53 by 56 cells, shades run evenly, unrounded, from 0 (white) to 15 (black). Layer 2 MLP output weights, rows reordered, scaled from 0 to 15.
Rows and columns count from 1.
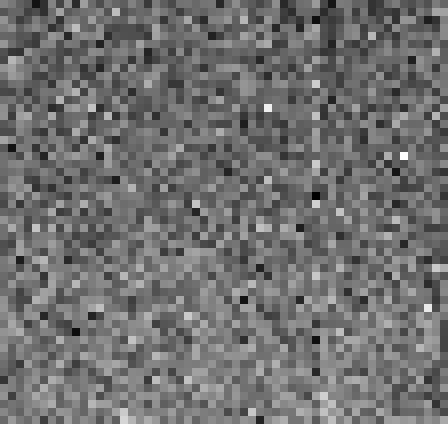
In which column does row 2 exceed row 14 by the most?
34
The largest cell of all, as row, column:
25, 40
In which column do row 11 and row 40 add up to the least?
19
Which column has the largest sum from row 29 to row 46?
56
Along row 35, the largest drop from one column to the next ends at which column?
50
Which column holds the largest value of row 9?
13
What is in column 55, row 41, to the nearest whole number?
7
